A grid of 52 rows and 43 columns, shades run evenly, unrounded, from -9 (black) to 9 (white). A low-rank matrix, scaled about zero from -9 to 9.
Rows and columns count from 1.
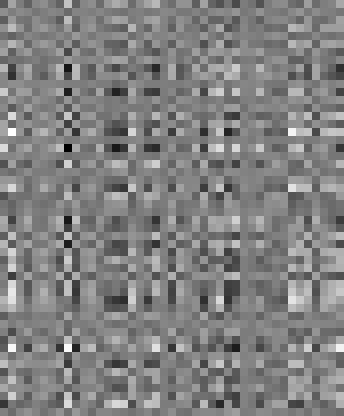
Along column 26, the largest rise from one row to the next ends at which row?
25
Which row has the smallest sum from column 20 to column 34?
44
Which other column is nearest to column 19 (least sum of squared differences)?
16
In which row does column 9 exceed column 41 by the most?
51
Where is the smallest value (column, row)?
9, 19
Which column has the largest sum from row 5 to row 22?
28
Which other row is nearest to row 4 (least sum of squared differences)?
6
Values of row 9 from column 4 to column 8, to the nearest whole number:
3 -1 -1 1 4
